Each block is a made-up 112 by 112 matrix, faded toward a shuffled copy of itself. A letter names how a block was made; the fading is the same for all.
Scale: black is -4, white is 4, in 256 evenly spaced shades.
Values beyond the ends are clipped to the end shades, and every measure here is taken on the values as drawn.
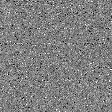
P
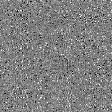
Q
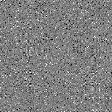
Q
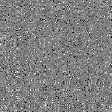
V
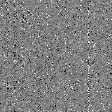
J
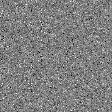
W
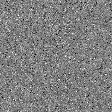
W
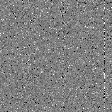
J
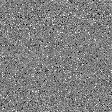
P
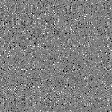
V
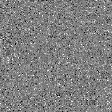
Q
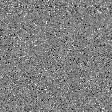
P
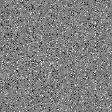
J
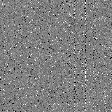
J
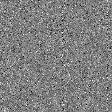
W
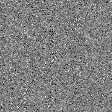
W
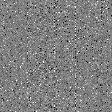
J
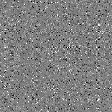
V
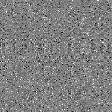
V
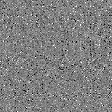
Q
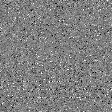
P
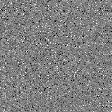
Q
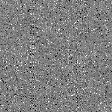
J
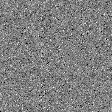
W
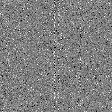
J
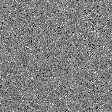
W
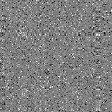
V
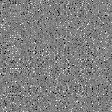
V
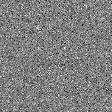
W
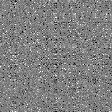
V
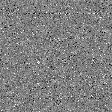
P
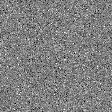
W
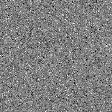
W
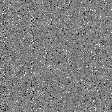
J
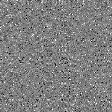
Q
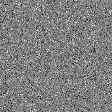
W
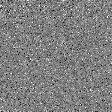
P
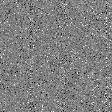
J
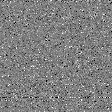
P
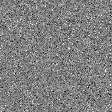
W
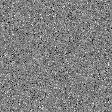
W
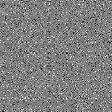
V
